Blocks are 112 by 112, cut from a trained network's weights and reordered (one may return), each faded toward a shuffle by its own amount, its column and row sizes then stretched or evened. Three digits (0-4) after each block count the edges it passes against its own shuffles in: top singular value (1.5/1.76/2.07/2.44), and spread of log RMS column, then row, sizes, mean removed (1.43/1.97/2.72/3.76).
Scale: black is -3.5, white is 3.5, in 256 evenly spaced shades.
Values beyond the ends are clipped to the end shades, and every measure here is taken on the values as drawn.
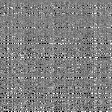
3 1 4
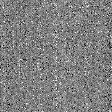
0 2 1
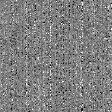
1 3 0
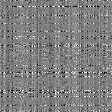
4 1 4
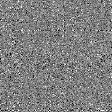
1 2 2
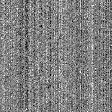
4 3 0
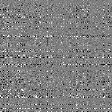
1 3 4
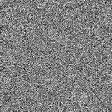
1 0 0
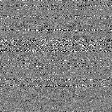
1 1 4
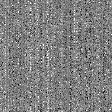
2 3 0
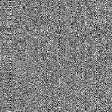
3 3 0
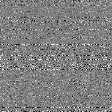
1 1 4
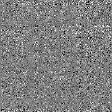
0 3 3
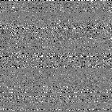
1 1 4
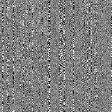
3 4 0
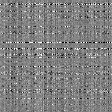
4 1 4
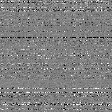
2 1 4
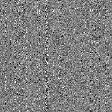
1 3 0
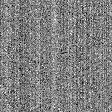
3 0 0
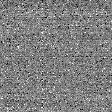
1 1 0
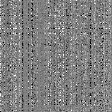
3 4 2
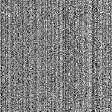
4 2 0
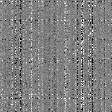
4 4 2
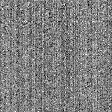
3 0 1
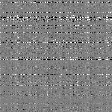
3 1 4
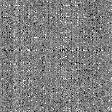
2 2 2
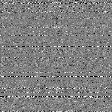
3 0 4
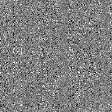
0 3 2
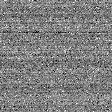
2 0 1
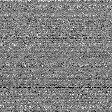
3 0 3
